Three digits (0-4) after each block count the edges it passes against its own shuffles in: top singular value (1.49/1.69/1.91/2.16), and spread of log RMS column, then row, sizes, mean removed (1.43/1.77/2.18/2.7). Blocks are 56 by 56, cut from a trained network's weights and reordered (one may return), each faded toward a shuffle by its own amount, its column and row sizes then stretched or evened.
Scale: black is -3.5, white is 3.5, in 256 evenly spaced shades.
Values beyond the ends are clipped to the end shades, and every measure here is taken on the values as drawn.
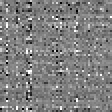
0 3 3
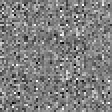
0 4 1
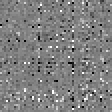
0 3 3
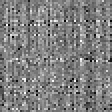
3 0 3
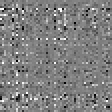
0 4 4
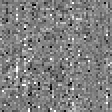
0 2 0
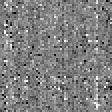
0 2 1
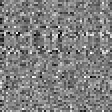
2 1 4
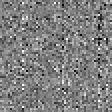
1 3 2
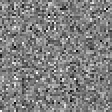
0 2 0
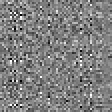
3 4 0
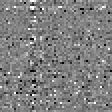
0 1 2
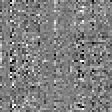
1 4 2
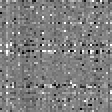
2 2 3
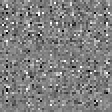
0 3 3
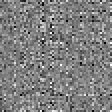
3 4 2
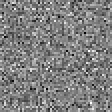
0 0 2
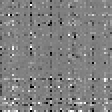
3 3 4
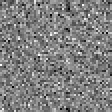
0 1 0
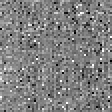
0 1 0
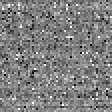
0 0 0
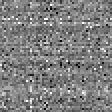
1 1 1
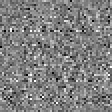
1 1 3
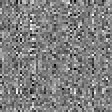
3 4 1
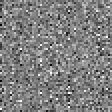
0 3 0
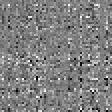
1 4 3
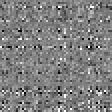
3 3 4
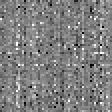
2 3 1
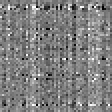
4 1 3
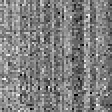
4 1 1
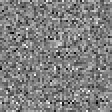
0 0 2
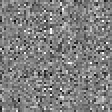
0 3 1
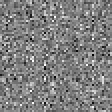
1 3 1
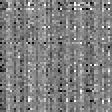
4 3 3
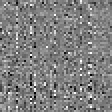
1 4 2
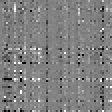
3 4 3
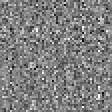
1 3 1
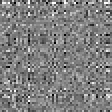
4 3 4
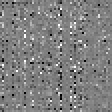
0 4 0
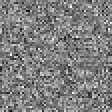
0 0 1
